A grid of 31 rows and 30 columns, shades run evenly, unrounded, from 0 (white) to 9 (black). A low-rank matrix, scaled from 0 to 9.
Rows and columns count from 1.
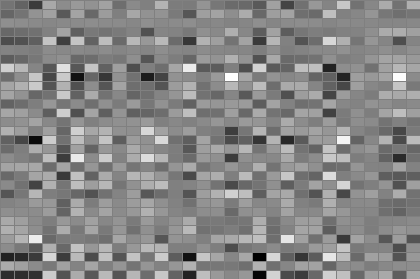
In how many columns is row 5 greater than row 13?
16
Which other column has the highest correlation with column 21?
3
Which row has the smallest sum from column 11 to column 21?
27
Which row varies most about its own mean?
29
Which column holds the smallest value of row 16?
25
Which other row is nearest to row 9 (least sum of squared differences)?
10
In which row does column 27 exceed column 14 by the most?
8
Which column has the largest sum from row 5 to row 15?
6
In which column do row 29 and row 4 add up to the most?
19
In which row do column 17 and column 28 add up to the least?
9
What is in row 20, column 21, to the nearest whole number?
2
